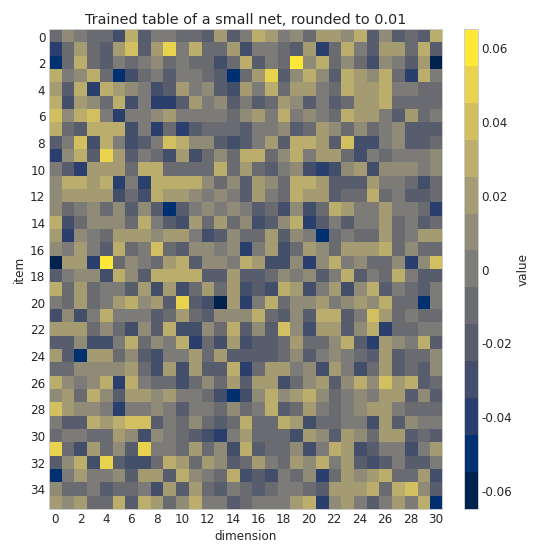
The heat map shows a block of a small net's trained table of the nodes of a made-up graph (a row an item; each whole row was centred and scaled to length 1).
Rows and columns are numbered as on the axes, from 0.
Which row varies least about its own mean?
28
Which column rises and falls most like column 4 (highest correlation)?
16
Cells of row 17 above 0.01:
9
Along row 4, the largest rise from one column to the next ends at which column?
4
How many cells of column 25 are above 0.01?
12
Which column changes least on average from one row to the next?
27
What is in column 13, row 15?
-0.02
